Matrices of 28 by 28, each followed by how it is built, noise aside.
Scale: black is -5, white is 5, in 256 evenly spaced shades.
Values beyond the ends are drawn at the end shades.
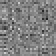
low rank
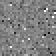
sparse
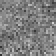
smooth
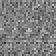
repeating columns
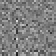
low rank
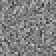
noise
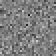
noise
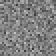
noise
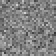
repeating columns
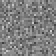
noise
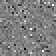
sparse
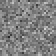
noise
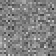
low rank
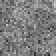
smooth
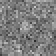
smooth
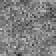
smooth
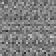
repeating columns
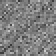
Hankel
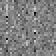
uneven columns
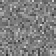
noise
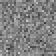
noise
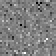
sparse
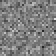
repeating columns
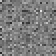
low rank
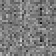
low rank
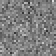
noise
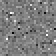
sparse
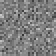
low rank
